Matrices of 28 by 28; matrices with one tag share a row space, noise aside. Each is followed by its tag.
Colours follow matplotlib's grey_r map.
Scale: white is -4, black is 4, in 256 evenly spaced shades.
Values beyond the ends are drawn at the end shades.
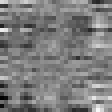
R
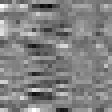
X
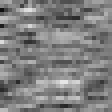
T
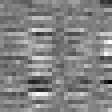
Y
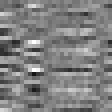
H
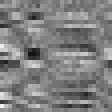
H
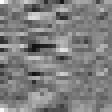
X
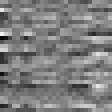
R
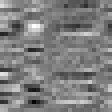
H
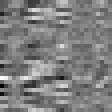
X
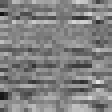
R
